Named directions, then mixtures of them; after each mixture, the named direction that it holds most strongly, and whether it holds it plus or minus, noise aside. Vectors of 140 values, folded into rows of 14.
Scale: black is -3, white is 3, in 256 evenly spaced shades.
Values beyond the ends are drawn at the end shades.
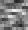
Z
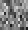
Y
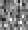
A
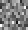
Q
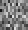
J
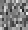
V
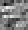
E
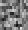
A, plus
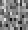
A, minus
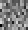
Q, minus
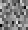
Q, minus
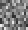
Q, plus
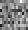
Q, minus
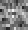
Z, plus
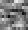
Z, minus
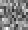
J, minus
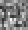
A, plus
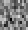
A, minus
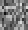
A, plus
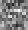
Z, plus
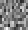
V, minus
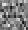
E, minus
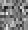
V, minus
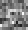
Z, plus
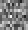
J, minus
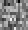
A, plus
